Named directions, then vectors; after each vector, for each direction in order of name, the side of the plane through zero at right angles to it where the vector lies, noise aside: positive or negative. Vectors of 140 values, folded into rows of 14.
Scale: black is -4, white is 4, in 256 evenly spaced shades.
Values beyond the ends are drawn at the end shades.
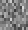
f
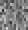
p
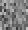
positive, negative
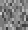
positive, negative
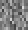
positive, positive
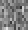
positive, positive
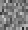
negative, positive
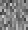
negative, positive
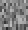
positive, negative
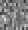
negative, positive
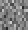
negative, negative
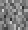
negative, negative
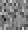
positive, negative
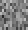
positive, negative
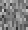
positive, negative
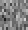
positive, negative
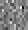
negative, negative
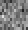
negative, positive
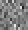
negative, negative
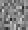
negative, negative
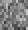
positive, negative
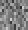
positive, positive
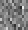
positive, positive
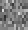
negative, negative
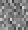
positive, positive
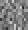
negative, negative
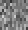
negative, positive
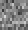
positive, positive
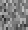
positive, negative
